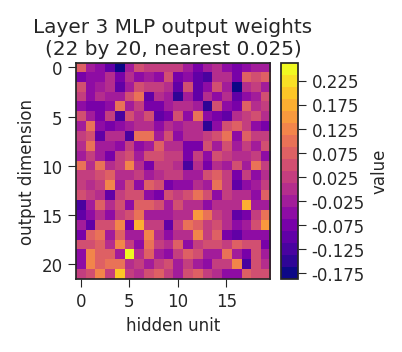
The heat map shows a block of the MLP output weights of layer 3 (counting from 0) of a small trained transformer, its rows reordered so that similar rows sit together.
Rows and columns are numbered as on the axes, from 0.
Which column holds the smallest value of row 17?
16
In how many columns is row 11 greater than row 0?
11
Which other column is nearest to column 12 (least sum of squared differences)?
10
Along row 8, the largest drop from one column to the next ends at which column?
2
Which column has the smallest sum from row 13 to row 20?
0
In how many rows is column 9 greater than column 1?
8
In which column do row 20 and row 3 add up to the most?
6
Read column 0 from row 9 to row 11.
-0.025 0.1 0.025
